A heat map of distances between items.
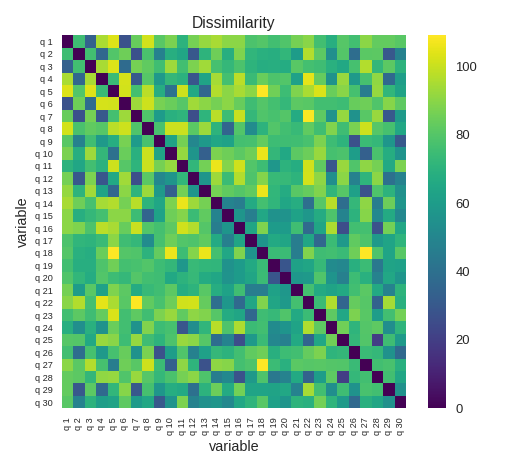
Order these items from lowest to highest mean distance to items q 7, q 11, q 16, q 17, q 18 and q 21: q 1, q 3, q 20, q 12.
q 20, q 12, q 3, q 1
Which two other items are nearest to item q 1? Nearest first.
q 6, q 3
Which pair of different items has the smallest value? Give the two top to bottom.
q 25, q 28
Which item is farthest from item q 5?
q 18
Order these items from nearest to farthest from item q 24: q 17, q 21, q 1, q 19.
q 19, q 21, q 1, q 17
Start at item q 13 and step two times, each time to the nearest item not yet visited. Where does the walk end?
q 10
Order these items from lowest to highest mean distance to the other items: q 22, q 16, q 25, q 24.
q 25, q 24, q 16, q 22
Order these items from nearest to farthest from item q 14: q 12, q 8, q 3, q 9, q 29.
q 9, q 8, q 3, q 29, q 12
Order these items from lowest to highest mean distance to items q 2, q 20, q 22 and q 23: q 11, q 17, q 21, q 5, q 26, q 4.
q 17, q 21, q 26, q 4, q 11, q 5
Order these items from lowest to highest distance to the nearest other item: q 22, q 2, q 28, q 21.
q 28, q 2, q 22, q 21
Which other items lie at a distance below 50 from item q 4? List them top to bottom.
q 2, q 7, q 12, q 29
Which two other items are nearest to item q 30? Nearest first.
q 9, q 26
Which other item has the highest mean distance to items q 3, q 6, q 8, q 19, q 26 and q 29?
q 5
